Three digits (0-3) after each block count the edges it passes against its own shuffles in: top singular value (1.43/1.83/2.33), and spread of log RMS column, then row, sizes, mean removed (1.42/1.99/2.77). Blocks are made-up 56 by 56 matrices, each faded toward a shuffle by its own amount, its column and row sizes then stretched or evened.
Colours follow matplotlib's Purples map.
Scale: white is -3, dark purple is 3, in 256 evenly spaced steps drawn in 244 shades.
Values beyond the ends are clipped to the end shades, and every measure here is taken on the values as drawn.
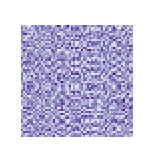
3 1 1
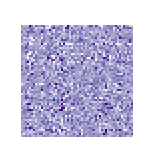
0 2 2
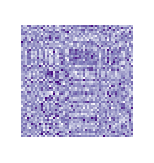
3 1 0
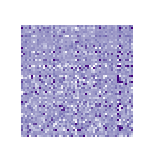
1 2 3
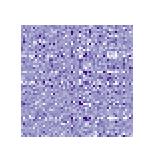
2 2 2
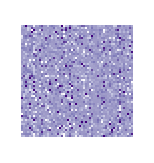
0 2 0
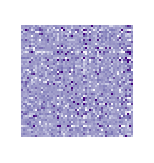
2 2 2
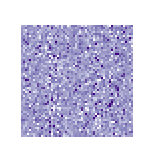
0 2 0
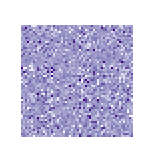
0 1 1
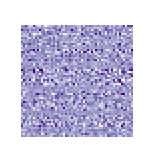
1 1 3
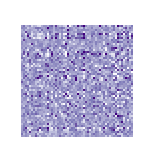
2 2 2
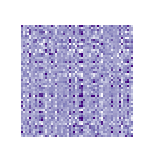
3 3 2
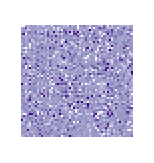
1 1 1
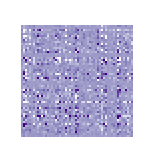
0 3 3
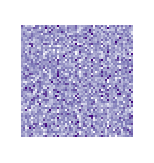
1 2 0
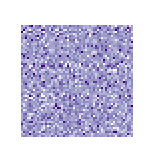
2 0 1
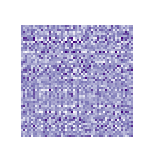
3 1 3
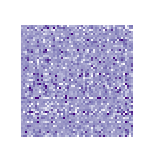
2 1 3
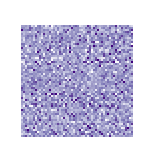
2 0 1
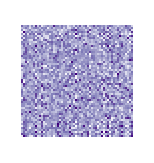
2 2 1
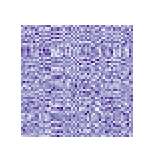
3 1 1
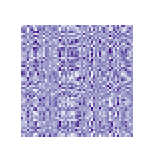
3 3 0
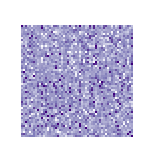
1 1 0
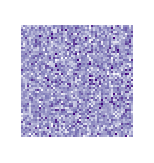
0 1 0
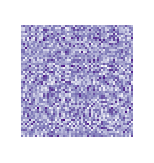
2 0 2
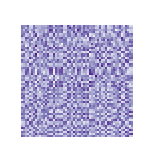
3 2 1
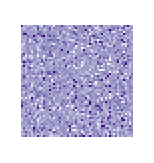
0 2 0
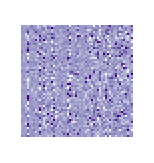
0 3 0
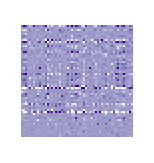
3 2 3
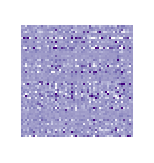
0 2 3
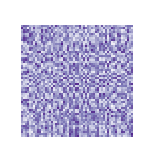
3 1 0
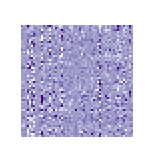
0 3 1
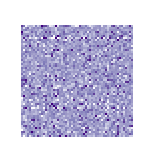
1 1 2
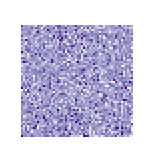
1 0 0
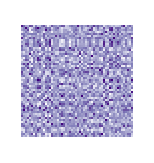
3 2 0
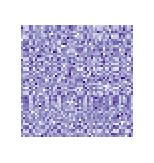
3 0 1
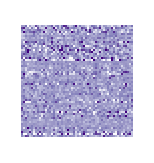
1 0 3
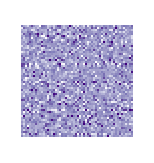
2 0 1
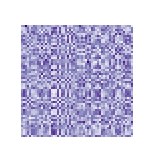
3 2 0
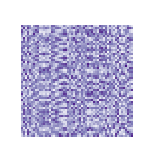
3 2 0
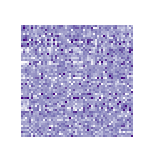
2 0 2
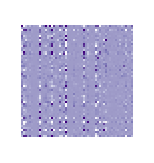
3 3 2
